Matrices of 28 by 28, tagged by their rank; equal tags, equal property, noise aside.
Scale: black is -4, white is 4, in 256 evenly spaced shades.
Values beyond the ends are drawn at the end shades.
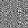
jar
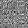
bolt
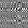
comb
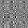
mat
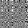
mat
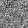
bolt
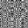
mat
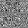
bolt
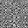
jar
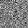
bolt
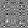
mat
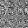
bolt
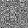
bolt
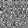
bolt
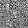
bolt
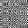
mat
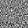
bolt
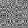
mat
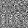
bolt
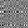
comb
